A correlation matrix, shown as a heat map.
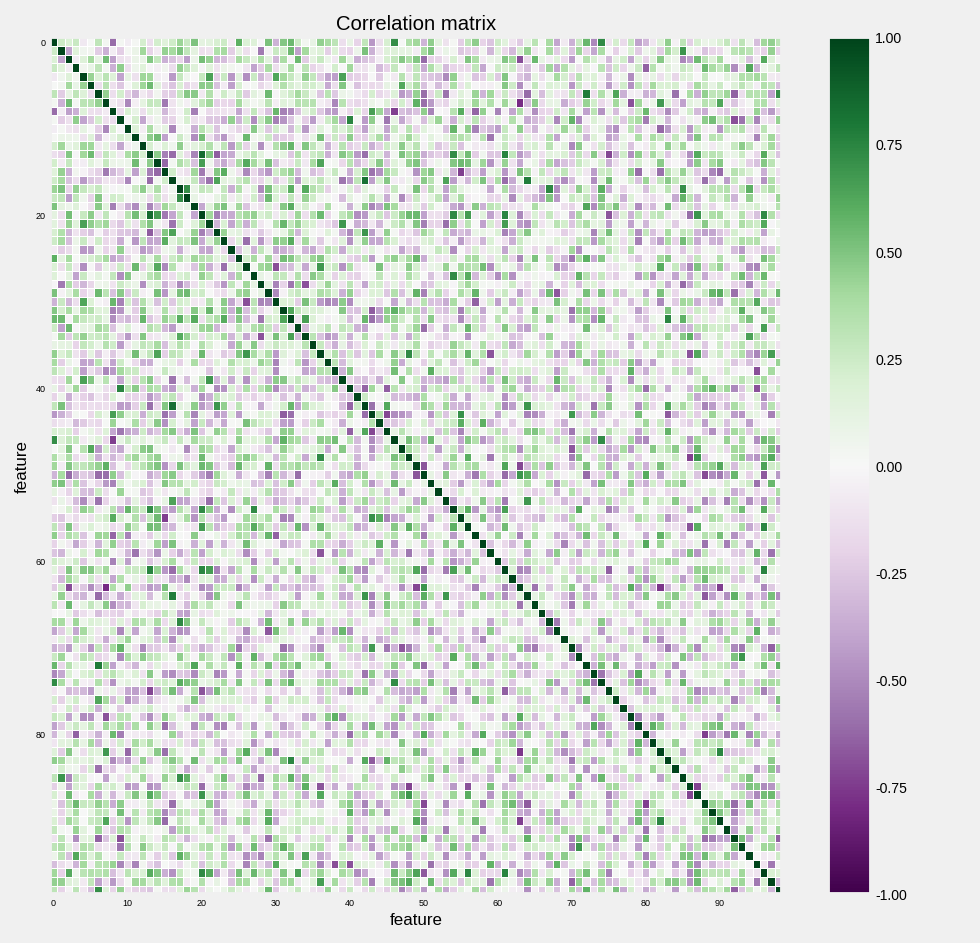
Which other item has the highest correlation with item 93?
71
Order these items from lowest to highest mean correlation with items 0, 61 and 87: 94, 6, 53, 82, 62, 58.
53, 58, 94, 6, 62, 82
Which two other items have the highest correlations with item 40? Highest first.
9, 89
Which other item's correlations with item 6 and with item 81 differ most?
72
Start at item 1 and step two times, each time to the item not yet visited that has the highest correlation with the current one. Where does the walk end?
17
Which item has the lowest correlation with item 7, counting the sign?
63
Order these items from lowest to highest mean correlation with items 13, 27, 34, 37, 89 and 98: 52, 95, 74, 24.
24, 95, 52, 74
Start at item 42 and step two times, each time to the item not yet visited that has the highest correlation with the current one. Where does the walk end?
64
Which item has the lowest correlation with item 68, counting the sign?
29
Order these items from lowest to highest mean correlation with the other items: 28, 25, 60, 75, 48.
75, 28, 60, 48, 25
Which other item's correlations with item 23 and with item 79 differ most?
15
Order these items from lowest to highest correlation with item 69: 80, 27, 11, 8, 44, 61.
80, 44, 27, 8, 11, 61
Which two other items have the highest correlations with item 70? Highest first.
43, 9
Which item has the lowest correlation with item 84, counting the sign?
6
